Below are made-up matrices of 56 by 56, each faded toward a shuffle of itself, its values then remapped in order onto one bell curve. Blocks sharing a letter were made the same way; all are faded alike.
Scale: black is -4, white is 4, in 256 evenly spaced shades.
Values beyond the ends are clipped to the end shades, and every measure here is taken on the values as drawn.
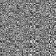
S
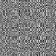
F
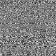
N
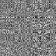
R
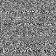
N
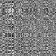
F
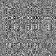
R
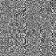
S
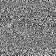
N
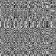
F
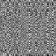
F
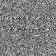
N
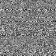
N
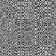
F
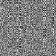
S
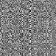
S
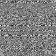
N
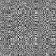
F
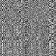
F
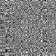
R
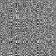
S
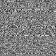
N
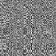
R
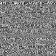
N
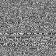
N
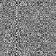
R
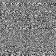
N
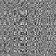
F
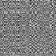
F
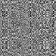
S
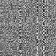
S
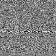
N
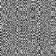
S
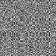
R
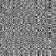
F
